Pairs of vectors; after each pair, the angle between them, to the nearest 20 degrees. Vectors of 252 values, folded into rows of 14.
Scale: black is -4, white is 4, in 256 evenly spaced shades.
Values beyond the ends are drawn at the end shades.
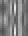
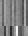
100 degrees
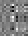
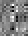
20 degrees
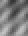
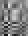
120 degrees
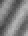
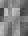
120 degrees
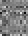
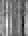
100 degrees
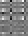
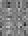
80 degrees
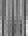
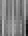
160 degrees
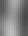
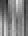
60 degrees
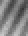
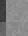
100 degrees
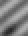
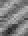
20 degrees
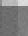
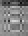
140 degrees
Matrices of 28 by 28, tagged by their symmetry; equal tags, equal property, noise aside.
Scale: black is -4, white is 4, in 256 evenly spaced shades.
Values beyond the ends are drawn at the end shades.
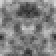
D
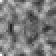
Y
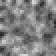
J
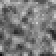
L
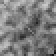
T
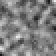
J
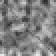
L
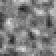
J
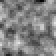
L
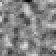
L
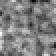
J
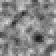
T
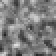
L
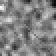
L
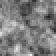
J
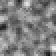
J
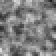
J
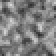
J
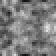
Y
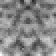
D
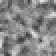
T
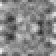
Y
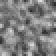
J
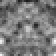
D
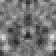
D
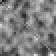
L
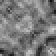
T
